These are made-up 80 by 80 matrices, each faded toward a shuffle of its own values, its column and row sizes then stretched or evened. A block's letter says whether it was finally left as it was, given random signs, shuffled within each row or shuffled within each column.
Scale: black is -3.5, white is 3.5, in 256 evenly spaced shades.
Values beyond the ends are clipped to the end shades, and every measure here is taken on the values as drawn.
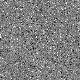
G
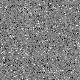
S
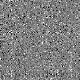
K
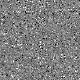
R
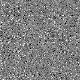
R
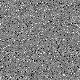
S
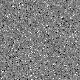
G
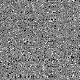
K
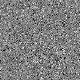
K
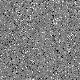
G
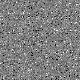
R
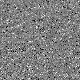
S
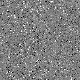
G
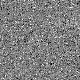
S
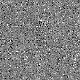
K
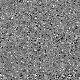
K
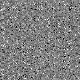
K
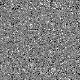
K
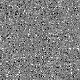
K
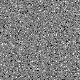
R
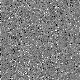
G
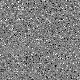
S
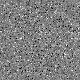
S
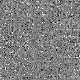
K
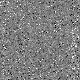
G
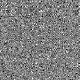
K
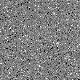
G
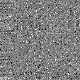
K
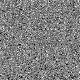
S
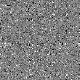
K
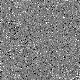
G
